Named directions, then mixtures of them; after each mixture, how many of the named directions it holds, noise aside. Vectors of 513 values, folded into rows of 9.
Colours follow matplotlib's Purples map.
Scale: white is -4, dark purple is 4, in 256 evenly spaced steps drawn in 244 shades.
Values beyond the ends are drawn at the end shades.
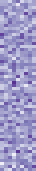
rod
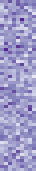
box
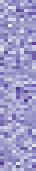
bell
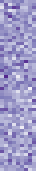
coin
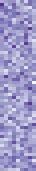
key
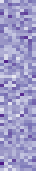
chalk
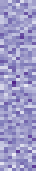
one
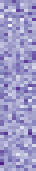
two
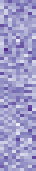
two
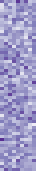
three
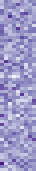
two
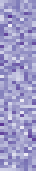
four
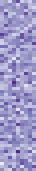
one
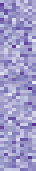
two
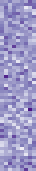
three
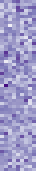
four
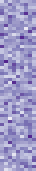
two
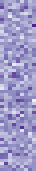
two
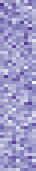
one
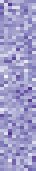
two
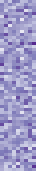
two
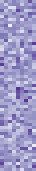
one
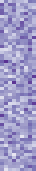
four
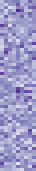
two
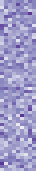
four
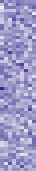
two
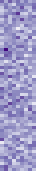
two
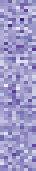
three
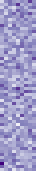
four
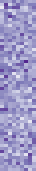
one
